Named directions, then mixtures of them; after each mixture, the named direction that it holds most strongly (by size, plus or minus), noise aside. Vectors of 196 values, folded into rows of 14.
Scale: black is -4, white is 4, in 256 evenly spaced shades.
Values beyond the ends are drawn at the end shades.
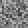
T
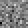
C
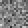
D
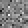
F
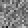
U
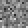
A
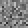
T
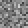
D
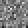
A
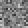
D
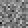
C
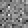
F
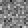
D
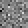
F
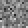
A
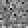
A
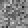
U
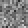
U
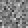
A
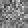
T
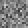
T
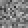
A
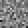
A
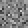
F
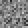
D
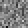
U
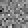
F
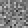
D
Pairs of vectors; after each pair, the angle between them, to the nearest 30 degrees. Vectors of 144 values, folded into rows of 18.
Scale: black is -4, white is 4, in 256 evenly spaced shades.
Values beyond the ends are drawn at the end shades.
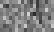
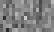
90 degrees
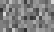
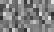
30 degrees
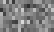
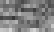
120 degrees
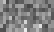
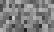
150 degrees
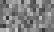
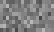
150 degrees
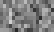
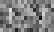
30 degrees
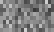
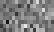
120 degrees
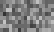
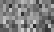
90 degrees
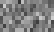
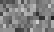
150 degrees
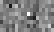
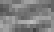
90 degrees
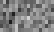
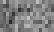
30 degrees
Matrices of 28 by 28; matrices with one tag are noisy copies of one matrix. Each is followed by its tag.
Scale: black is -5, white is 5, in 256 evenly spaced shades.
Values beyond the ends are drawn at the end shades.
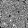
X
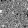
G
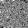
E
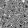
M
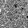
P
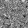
M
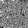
E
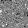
G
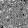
E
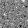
M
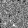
X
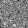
X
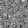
M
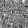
M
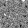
M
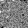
E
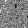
P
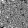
E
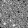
X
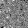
E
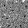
M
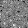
X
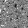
P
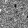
P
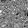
G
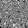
X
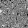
G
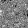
G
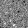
X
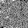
E
